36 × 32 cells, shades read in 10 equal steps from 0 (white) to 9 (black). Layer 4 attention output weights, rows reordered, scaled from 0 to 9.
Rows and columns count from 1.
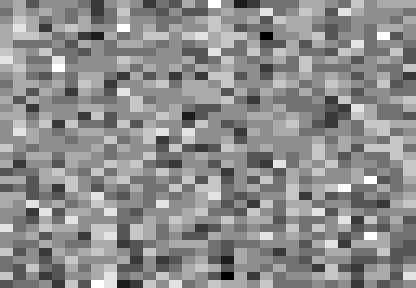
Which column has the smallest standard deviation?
23
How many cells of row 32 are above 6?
2
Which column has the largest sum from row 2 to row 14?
21
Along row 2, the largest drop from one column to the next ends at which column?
27
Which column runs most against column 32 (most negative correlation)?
20
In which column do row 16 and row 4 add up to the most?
26
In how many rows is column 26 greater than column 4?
17
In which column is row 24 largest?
5
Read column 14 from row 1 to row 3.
6 4 5
